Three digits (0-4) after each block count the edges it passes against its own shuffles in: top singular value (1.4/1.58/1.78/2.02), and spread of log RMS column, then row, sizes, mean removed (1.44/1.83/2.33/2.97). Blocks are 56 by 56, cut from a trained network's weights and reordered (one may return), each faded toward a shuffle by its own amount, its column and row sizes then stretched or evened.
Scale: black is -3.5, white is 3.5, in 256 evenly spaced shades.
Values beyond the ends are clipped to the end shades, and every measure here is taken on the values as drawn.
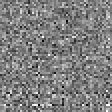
4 2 1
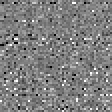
4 0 3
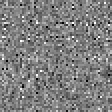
1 2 1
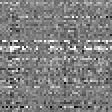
3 2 4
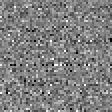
0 0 3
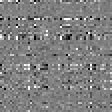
4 2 4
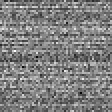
4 1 1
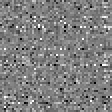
2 1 3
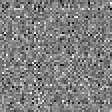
3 1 2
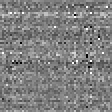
2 1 2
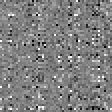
3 3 3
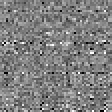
3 1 3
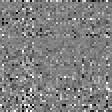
2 2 4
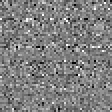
0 0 3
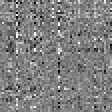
3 3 2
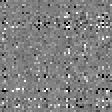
2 3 3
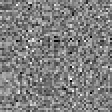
3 1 0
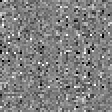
0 3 0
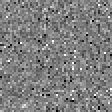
0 1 0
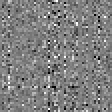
1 4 1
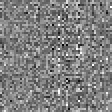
0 4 0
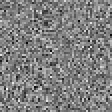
3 1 0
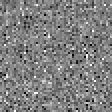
1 2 0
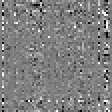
2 4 2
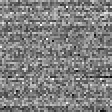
3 0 1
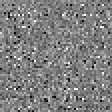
0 2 2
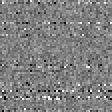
2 1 3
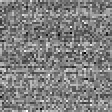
2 2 0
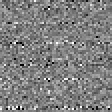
1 0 3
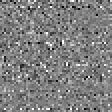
0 0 3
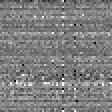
4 1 2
